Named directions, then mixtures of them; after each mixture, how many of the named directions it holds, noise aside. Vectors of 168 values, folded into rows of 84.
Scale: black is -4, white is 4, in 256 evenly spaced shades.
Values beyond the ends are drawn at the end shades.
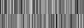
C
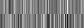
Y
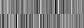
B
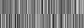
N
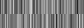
one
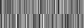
two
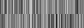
two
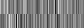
three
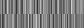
four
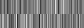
one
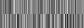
three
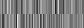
two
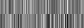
one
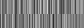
three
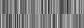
two
